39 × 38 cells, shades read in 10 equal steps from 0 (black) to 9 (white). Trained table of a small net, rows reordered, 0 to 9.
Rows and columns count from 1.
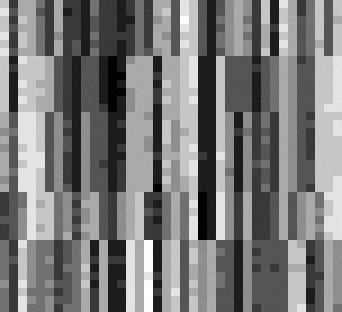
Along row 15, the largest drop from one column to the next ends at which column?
23
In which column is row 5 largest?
1
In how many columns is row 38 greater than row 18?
13
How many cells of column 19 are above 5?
32
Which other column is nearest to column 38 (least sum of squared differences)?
4
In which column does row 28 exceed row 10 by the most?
14
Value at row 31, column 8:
3
